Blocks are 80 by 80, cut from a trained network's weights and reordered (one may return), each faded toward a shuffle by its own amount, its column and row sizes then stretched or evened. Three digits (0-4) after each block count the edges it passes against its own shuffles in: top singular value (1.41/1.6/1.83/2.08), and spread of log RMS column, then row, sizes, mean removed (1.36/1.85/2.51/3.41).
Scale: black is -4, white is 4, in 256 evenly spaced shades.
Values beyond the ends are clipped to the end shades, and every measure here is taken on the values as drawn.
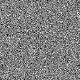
1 2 0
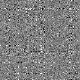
2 3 2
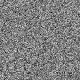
2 0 0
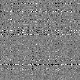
2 2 3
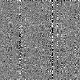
3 3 1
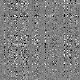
1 4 3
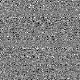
1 1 3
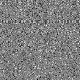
3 0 1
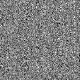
0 2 0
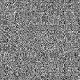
3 2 0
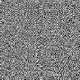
4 2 1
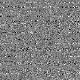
0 1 3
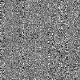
1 3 0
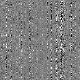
1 4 1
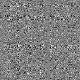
0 3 3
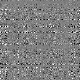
0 3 4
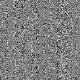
0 4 0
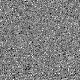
3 0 1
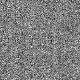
0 2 0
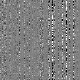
3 4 0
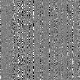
1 4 1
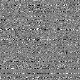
0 1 4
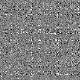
1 3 3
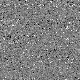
0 0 1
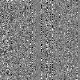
0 4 0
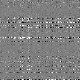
3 2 4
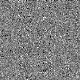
0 2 1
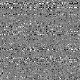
4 1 3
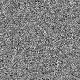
0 0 0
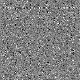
2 2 1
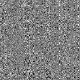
1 3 1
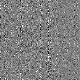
3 3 0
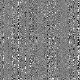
2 4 1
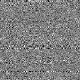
4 2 3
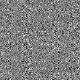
2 3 2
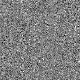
0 2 0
